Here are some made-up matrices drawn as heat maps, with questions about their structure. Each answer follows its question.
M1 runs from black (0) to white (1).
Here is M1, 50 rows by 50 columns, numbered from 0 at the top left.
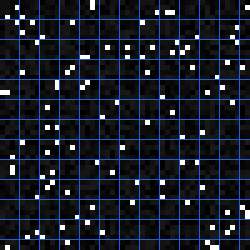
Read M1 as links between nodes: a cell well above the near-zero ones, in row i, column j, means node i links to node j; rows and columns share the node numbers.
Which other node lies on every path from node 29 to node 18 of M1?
node 14
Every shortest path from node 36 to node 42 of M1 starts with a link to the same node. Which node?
node 32
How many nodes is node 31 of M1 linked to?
1
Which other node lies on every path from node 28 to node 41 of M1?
node 4
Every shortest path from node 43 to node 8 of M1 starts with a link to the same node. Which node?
node 49
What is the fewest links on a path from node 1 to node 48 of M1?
3
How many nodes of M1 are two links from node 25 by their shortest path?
6
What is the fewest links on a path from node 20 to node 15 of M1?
6
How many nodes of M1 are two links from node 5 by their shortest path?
1
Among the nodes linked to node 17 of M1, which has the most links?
node 11
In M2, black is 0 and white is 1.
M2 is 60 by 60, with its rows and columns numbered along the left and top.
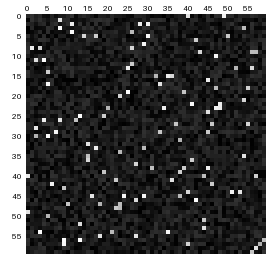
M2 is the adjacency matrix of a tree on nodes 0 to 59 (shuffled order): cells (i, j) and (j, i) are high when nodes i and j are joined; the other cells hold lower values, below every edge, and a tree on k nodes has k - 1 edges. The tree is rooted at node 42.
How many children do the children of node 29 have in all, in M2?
3
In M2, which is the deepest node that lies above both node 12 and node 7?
26
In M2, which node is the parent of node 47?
18
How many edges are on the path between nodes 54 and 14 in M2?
9
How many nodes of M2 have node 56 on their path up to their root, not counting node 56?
11
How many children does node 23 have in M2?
3
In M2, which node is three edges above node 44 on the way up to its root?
9
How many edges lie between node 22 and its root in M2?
8
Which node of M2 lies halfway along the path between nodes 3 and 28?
4
